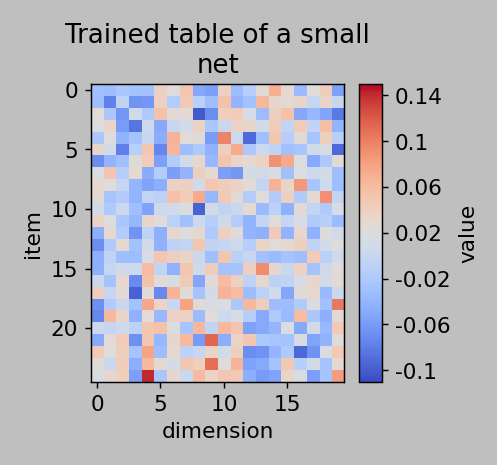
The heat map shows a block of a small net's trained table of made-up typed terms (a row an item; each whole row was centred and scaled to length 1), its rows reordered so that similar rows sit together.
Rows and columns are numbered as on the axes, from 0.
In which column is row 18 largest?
19
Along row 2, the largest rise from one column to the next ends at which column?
10
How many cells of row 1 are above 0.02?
8
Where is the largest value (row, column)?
24, 4
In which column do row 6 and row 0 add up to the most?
14
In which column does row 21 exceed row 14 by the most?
9
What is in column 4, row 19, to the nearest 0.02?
0.02
